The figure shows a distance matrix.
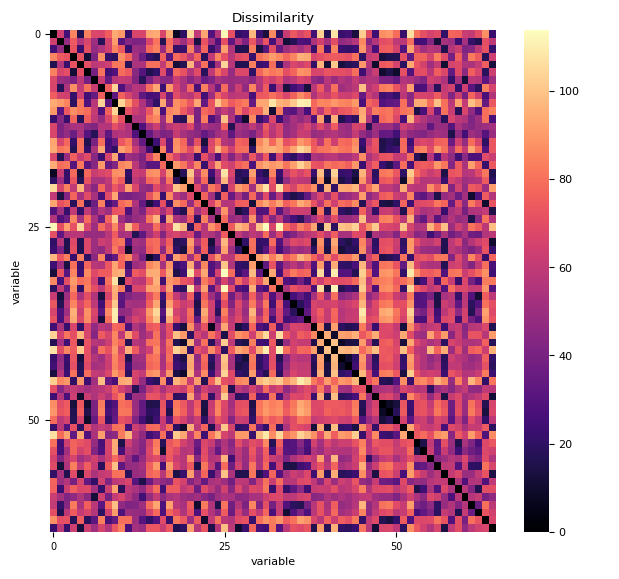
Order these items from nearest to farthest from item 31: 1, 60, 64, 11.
64, 11, 60, 1
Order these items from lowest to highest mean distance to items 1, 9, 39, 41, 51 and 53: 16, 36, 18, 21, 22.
16, 21, 22, 36, 18
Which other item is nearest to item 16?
54
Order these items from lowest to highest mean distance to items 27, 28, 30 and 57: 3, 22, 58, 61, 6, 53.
61, 6, 58, 53, 3, 22
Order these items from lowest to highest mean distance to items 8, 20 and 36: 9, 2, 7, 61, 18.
61, 7, 2, 9, 18
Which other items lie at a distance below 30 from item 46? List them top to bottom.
12, 26, 55
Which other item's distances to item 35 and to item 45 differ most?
36
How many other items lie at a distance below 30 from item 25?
3
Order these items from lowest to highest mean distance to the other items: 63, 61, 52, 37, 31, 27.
27, 61, 63, 37, 31, 52
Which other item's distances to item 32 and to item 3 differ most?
9
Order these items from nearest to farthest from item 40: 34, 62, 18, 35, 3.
18, 34, 62, 35, 3
